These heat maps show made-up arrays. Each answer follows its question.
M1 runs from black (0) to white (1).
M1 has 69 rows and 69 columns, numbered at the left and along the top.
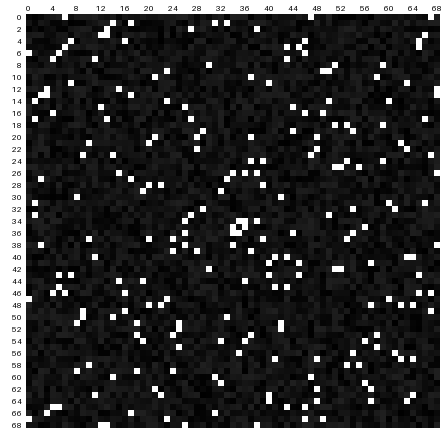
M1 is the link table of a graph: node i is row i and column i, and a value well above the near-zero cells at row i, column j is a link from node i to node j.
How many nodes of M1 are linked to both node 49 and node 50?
1
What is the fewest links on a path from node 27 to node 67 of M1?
5
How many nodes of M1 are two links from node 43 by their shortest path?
7
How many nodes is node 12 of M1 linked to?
3
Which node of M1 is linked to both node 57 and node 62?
node 48
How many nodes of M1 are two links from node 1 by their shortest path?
6
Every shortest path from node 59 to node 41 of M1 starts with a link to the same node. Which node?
node 24
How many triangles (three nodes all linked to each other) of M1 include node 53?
1
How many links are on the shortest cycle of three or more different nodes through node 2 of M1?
4
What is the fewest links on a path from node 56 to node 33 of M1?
6
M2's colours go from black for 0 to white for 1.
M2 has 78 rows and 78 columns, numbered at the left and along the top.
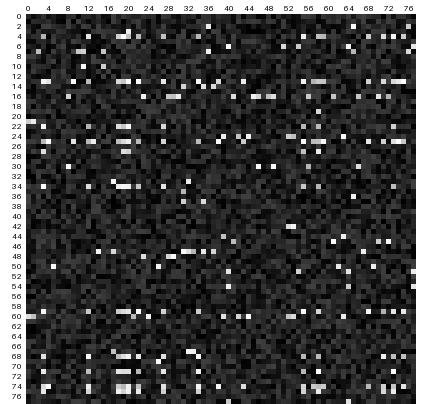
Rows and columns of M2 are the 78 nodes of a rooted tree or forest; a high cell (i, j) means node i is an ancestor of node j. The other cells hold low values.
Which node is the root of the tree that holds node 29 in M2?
16
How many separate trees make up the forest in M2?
7
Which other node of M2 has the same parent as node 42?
44
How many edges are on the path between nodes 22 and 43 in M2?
8
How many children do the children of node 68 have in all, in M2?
1
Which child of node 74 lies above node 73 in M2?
4
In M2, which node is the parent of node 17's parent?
67
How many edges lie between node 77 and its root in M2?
3
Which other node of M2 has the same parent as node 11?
15
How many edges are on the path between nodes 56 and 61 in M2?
4
